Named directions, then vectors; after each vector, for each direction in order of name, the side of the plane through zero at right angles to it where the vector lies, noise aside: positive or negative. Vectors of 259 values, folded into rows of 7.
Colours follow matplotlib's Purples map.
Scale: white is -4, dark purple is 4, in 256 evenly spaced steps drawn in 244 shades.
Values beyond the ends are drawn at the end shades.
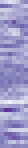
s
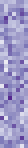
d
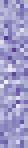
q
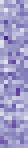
positive, positive, positive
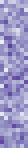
positive, positive, positive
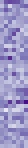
negative, positive, negative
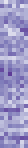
positive, negative, positive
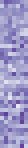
negative, positive, negative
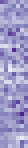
negative, positive, negative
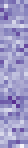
positive, negative, negative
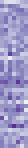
positive, negative, positive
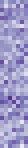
positive, negative, negative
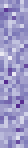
positive, negative, negative
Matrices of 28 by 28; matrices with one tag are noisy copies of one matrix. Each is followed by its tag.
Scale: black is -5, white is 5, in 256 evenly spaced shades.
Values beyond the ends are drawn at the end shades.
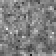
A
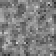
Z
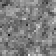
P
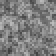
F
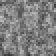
Z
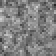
Z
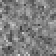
F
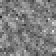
F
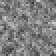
F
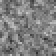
F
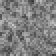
F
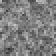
F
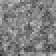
A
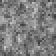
Z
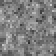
Z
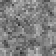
P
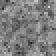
P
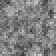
P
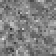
F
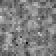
Z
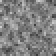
F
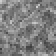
A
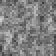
Z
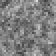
P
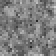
P
